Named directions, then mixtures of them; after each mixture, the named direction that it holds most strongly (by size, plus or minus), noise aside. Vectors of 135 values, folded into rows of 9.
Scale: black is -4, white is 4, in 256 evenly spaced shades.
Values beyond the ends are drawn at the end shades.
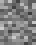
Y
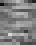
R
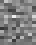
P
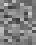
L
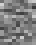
P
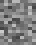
L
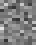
L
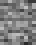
Y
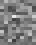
P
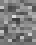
P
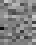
P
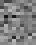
P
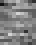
R
